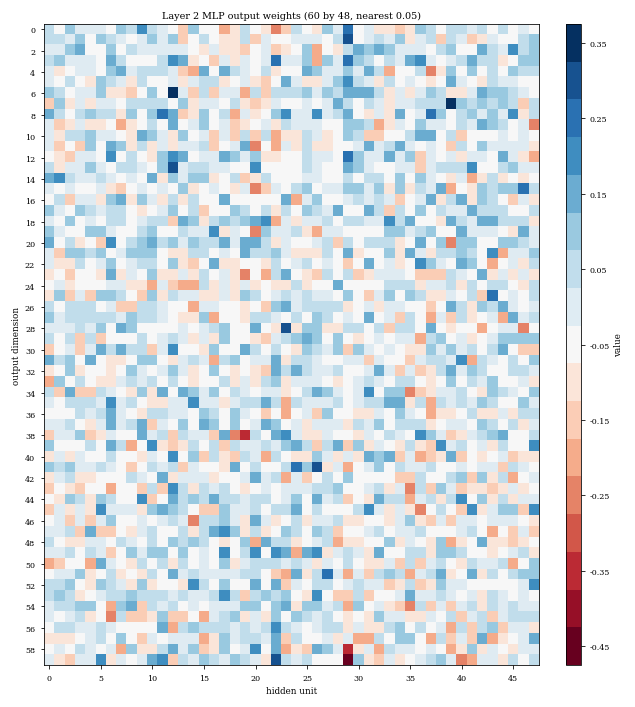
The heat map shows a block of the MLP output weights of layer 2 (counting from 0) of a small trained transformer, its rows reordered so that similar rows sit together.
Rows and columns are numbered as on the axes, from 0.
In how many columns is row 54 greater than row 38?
22
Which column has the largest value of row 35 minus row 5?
21
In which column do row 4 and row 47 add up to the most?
17
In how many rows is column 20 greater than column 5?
24
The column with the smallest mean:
37
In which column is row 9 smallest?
47
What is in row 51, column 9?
-0.1
